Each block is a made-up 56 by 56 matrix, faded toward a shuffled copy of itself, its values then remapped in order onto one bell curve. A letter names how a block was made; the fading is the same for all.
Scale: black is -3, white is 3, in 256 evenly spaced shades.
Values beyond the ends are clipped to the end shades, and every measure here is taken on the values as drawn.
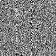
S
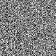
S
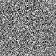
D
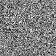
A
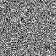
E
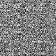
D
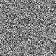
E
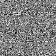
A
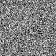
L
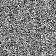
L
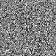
S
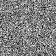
L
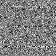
A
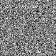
A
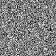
E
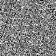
A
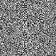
D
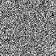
D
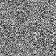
E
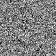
L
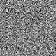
E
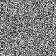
D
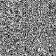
D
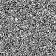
L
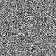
E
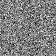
L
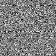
A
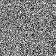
S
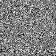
A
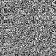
S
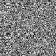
E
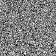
A
